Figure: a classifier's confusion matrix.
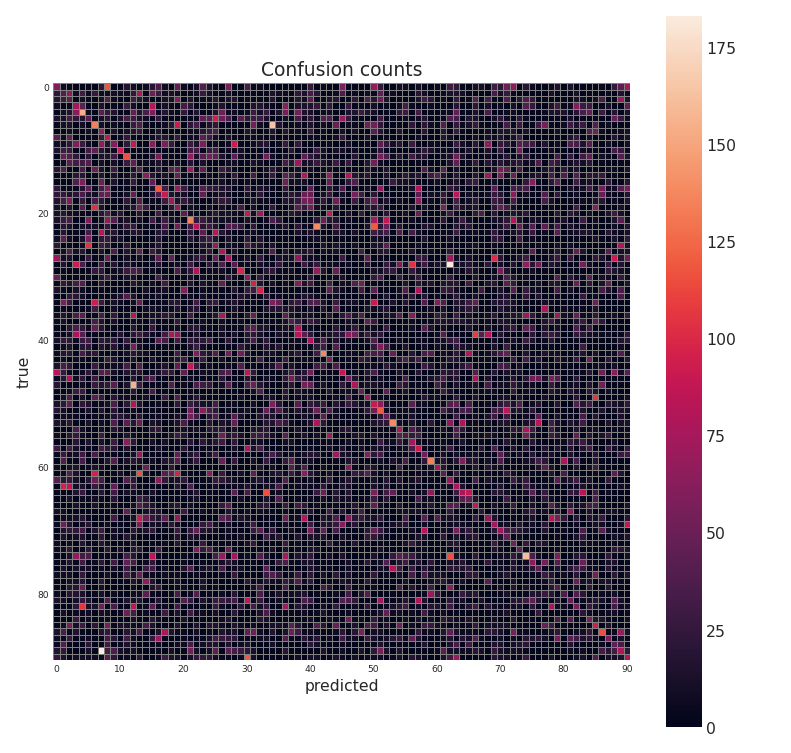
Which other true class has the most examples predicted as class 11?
56
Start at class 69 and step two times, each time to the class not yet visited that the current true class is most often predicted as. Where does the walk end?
30
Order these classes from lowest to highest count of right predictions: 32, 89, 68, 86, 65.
65, 68, 89, 32, 86
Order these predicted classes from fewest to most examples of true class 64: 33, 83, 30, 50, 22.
22, 30, 50, 83, 33
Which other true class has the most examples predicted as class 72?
21
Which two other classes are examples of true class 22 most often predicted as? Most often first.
41, 50
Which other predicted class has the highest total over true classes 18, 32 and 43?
57
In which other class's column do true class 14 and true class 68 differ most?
13
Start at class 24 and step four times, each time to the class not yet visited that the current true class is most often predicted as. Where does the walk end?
7
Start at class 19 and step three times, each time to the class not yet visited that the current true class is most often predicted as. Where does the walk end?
50
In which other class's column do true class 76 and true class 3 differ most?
53
